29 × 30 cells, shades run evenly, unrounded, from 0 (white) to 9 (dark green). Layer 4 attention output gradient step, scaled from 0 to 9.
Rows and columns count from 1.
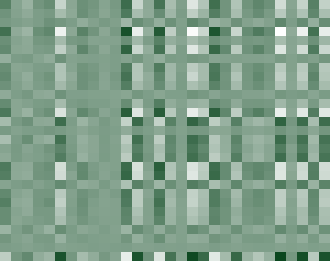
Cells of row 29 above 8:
6
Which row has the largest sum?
29
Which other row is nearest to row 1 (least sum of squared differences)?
20
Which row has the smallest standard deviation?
28
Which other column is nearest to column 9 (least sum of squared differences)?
11
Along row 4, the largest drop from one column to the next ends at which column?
13
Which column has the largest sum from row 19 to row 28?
15
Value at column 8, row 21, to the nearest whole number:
4
